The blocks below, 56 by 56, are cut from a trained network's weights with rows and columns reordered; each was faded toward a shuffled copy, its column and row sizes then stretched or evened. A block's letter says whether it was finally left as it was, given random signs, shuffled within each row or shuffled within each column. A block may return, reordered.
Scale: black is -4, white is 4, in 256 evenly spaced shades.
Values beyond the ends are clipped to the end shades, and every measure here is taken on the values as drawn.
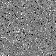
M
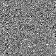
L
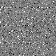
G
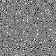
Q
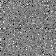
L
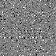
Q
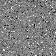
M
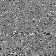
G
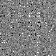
Q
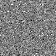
G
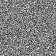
M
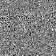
L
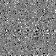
Q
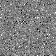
G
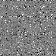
Q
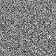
L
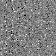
M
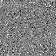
Q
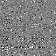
Q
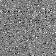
G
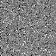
M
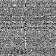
Q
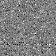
L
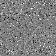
G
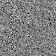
M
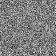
L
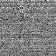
Q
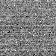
G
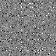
Q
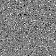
G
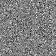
M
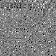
Q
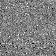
G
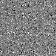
L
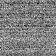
G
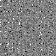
Q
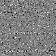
G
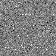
G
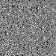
Q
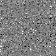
L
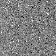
M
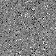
M
